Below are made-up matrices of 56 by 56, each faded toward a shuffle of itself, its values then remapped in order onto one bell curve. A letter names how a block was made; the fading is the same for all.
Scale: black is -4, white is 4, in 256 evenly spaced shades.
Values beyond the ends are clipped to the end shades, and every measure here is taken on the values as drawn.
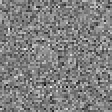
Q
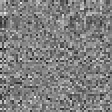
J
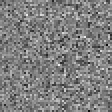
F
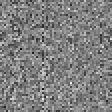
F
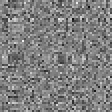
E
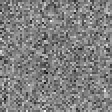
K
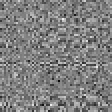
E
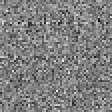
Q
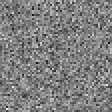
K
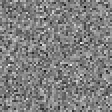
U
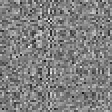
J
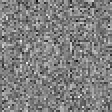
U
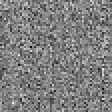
F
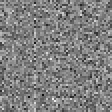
U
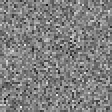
K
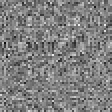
J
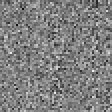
U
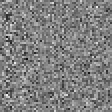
U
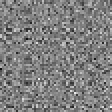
E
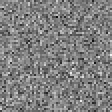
Q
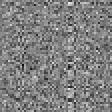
J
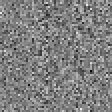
F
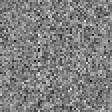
K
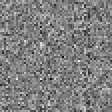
F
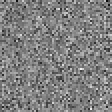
K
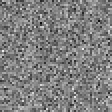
K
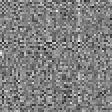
J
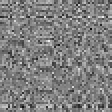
E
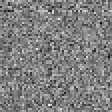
Q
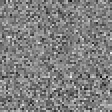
Q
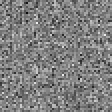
U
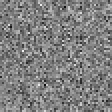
U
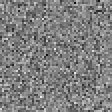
K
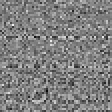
E
